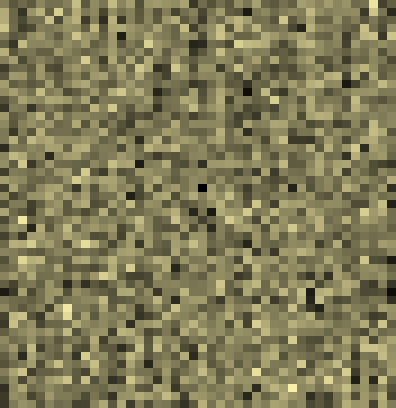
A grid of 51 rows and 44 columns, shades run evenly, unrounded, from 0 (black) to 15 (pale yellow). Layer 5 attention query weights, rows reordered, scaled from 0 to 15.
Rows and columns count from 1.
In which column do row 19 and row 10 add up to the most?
40
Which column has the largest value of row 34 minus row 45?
3
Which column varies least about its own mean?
38
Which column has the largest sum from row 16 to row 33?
10
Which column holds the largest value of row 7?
25
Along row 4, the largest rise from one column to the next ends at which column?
35
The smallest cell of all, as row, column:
24, 23
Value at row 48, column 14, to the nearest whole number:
4
